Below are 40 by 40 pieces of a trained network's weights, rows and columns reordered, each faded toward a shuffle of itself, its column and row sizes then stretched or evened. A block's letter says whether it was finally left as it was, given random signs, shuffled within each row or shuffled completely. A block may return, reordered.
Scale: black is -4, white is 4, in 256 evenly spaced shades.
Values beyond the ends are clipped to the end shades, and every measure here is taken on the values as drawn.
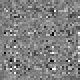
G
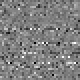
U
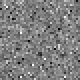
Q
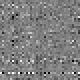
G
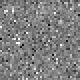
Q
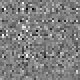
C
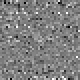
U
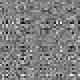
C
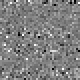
U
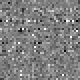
U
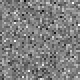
Q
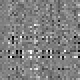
C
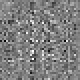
C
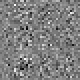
C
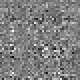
C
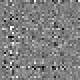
G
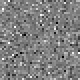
Q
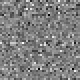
U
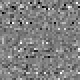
U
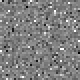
Q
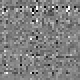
G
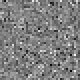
Q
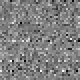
U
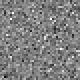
Q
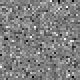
Q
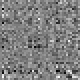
C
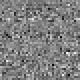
U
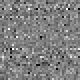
U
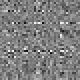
C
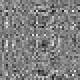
C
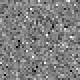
Q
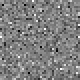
Q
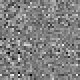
G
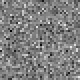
Q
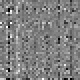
C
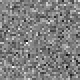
Q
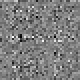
G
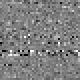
U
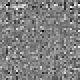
G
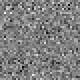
U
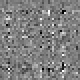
G
